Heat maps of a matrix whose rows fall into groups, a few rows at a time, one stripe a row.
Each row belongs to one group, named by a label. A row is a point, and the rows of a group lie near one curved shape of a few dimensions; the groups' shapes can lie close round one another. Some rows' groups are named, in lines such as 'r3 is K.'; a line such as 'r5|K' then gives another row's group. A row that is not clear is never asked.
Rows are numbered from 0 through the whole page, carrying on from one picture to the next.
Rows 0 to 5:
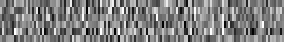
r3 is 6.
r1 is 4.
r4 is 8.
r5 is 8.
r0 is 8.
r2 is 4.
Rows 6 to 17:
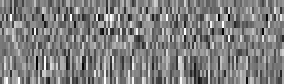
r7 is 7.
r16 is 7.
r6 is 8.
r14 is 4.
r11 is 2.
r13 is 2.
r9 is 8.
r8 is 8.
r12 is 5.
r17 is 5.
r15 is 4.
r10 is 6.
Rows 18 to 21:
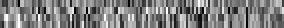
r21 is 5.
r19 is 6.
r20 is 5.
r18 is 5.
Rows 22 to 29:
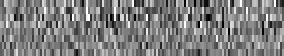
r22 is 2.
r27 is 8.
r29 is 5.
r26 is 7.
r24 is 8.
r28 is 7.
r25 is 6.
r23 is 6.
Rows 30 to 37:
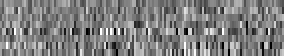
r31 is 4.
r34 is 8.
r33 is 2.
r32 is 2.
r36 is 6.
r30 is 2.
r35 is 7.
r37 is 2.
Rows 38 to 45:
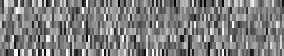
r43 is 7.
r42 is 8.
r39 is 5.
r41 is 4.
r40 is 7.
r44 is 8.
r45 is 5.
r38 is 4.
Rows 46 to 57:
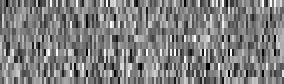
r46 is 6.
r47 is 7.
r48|8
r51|2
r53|7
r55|8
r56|6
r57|4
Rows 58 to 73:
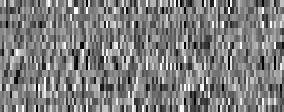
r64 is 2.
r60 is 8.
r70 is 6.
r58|7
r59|6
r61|6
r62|2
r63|8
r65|5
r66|6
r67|7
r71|7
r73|4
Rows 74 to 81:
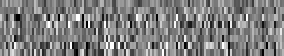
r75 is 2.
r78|8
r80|8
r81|6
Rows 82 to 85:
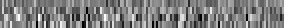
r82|8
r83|8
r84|5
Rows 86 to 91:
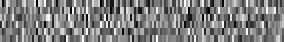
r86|6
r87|8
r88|7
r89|6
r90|6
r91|4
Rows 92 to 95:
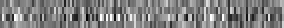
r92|8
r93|6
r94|8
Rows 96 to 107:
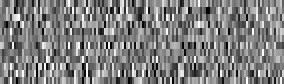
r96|4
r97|8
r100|8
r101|2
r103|6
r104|4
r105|4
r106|4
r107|2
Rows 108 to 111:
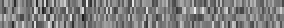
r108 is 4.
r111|4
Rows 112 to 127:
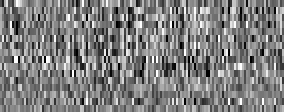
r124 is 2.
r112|5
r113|2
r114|4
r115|2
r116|4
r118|4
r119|6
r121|2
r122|8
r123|4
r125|6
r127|2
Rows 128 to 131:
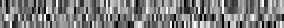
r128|6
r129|6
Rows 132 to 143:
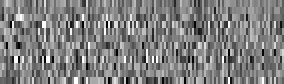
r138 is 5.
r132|4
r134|5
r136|5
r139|7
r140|5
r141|8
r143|6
